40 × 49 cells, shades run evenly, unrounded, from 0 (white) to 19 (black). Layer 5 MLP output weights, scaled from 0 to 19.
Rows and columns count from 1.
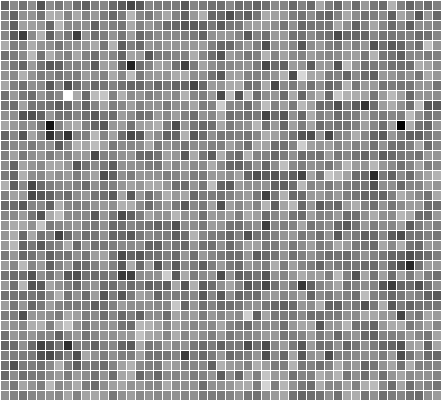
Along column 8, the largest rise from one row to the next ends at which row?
11
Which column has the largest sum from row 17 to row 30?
30
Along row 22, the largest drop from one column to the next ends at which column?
6
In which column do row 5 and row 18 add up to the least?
48
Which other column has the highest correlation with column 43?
34
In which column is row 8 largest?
33
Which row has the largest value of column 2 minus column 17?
19
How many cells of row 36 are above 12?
8
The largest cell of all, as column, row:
45, 13
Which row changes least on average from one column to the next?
40
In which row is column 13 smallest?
5
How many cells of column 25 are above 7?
34
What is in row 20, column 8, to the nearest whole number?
11
